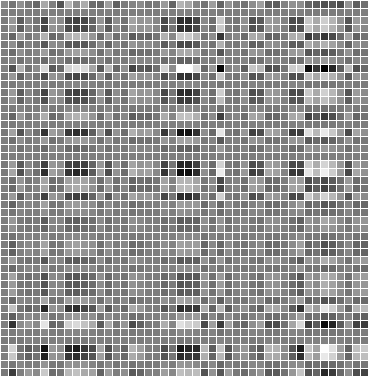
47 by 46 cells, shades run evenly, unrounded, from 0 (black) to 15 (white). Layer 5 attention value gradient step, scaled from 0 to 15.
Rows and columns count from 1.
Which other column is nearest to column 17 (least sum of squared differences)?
34
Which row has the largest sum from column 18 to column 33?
9
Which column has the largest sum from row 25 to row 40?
41
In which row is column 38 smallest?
44
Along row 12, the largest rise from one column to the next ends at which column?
39
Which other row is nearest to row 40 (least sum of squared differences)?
32
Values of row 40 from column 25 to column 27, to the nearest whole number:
9 6 8
